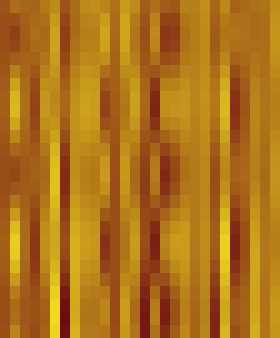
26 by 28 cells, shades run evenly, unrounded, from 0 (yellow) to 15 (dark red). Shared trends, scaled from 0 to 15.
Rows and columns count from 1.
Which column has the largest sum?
7
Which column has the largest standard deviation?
2
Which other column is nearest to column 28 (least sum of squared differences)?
13
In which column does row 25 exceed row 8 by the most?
17
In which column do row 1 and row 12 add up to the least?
6
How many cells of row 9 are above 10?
4
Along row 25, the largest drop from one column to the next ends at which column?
8
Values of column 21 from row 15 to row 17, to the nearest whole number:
6 6 6
